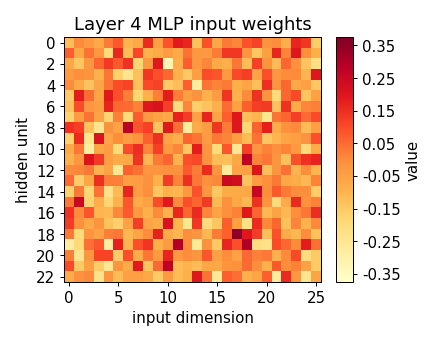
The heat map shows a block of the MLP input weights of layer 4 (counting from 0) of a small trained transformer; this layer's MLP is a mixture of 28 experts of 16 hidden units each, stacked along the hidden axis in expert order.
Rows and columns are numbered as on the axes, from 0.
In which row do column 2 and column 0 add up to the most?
16
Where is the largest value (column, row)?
17, 18
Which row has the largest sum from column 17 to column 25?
11
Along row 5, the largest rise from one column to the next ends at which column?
1
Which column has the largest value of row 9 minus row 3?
3
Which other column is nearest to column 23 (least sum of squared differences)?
14
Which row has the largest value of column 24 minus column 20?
19
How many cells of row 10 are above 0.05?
6
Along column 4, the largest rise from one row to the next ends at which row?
20
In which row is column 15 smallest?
22
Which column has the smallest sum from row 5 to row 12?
0
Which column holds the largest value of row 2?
9
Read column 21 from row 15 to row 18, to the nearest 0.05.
-0.2 -0.05 0.05 0.1
